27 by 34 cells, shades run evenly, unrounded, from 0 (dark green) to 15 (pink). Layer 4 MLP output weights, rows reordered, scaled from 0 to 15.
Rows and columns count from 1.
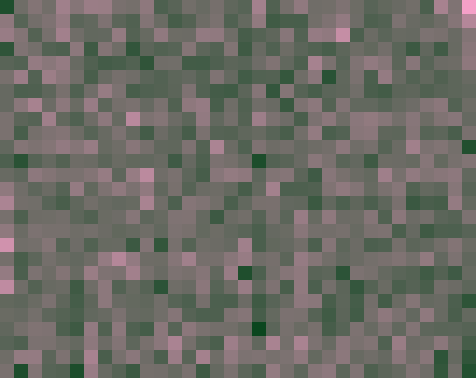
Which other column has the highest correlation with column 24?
33
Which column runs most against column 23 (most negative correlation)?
11
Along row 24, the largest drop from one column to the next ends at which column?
19
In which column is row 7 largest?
8
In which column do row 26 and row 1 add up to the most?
7
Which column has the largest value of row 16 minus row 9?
22
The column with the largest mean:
1
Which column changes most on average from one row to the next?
2
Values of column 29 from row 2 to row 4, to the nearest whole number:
7 6 5
